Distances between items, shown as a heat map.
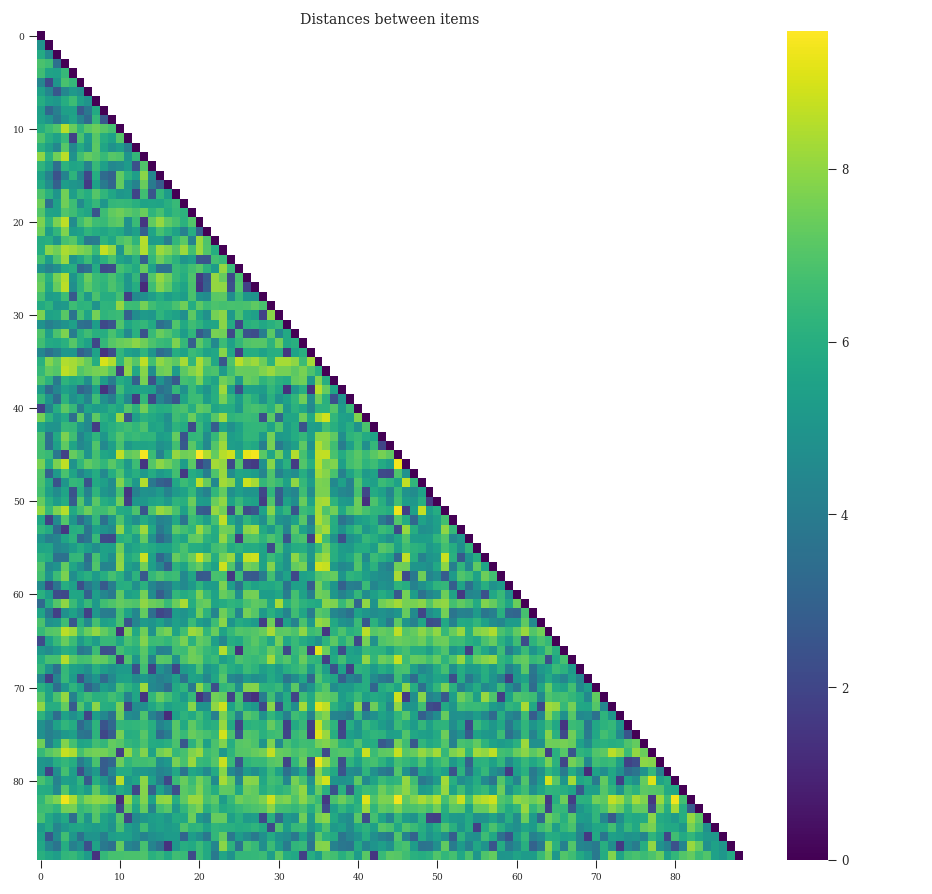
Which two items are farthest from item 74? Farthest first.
35, 23
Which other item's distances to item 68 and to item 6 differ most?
17
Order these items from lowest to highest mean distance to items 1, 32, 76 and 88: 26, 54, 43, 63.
43, 63, 26, 54
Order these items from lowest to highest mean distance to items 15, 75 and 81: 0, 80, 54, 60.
54, 60, 80, 0
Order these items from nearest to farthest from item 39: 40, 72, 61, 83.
72, 83, 40, 61
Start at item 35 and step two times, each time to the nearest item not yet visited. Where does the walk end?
65
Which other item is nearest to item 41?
50
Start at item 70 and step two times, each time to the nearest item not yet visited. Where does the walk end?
42
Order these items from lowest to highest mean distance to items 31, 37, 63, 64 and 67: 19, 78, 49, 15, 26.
49, 15, 78, 26, 19
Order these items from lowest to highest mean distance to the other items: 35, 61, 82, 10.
10, 61, 82, 35
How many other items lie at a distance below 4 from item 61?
3
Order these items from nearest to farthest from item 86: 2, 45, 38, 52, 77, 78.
52, 38, 2, 78, 77, 45
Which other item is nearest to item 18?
47
